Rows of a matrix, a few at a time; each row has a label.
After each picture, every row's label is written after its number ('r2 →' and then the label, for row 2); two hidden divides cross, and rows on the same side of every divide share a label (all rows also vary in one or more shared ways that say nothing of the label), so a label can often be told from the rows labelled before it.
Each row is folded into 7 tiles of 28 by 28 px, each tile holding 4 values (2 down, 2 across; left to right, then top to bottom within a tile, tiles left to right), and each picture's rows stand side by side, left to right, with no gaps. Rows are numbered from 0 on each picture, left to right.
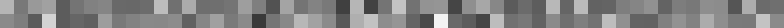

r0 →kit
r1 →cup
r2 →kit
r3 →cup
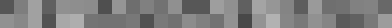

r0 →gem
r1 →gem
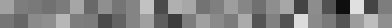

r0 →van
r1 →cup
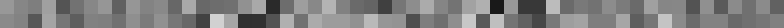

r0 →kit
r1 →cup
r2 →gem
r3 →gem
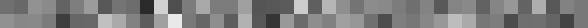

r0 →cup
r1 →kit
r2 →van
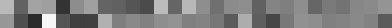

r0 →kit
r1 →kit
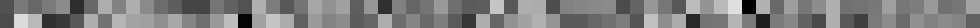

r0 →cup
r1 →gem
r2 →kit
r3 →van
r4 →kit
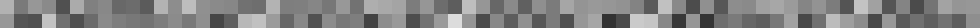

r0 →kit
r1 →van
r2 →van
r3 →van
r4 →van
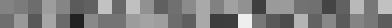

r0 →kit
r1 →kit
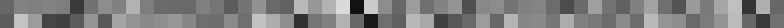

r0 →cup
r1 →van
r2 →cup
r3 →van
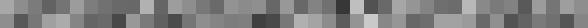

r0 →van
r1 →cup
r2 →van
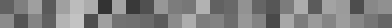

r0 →gem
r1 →kit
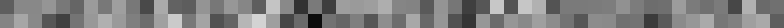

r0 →cup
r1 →van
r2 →kit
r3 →cup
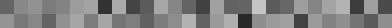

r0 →gem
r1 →gem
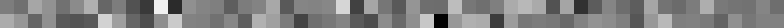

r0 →cup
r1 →van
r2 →gem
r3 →gem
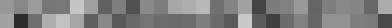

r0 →van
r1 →kit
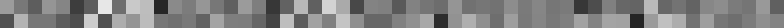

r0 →kit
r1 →kit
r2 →gem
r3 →gem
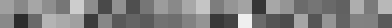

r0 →van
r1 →kit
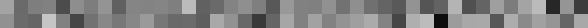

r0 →kit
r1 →cup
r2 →gem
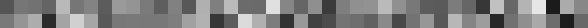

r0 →gem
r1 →van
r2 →van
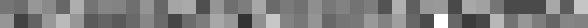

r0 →van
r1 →gem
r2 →kit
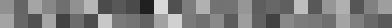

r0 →cup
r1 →kit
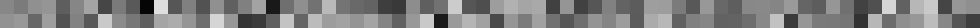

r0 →cup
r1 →cup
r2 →gem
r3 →gem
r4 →kit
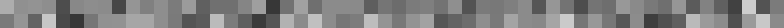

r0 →kit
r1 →cup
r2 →cup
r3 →cup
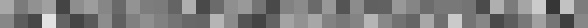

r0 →kit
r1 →cup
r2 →van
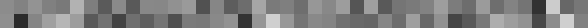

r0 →van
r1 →gem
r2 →cup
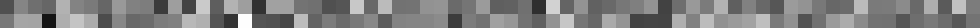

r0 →gem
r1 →kit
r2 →cup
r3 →cup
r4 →van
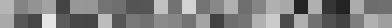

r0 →kit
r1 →gem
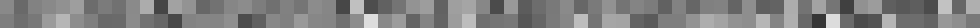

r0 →van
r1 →cup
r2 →gem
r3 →cup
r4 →kit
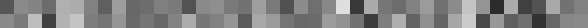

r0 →gem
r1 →van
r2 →gem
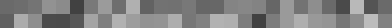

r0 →cup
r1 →cup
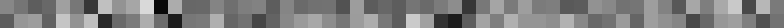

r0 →van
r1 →cup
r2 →cup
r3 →van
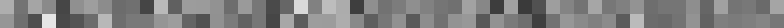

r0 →kit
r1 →kit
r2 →gem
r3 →kit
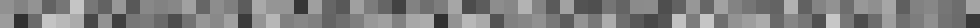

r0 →van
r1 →gem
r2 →gem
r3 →cup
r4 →kit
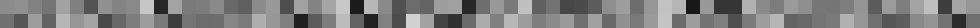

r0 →van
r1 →van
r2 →cup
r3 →gem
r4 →van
